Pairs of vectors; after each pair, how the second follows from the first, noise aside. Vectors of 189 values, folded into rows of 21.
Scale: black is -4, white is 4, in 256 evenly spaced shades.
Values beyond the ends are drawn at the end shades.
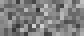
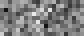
reversed.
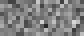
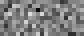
reversed.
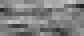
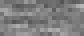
negated, shrunk.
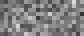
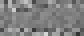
wrapped around, partly zeroed.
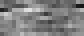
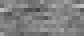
negated, shrunk.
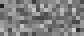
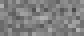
negated, shrunk.
